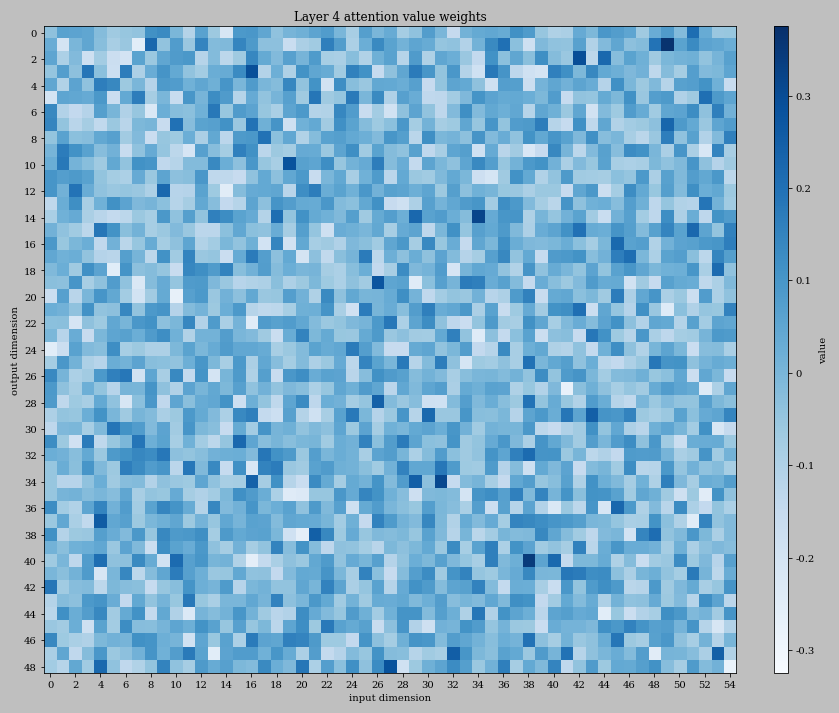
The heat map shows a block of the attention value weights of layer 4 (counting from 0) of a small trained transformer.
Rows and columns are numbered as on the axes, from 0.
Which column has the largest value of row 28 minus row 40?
16
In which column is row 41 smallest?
4
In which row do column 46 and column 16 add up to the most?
17
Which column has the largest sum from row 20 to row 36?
38
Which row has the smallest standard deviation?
43
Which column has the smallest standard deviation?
23
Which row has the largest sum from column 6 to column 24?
32
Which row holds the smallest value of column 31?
28
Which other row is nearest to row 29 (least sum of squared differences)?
8
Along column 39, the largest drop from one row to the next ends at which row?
3
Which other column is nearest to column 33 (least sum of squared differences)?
12
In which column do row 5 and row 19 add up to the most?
26
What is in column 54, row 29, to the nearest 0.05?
0.15
